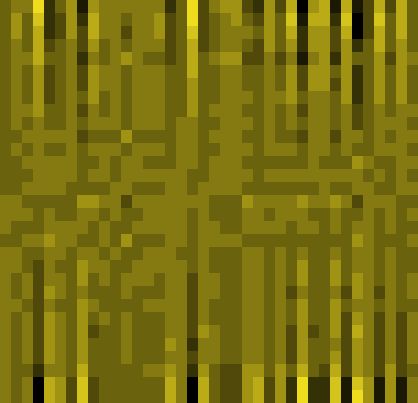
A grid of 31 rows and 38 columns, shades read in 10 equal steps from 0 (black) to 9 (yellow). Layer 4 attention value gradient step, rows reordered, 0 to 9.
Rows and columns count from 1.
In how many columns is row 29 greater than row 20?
11
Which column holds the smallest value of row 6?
33
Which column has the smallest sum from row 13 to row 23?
18
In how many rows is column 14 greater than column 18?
15
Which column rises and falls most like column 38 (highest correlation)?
3
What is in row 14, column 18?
4
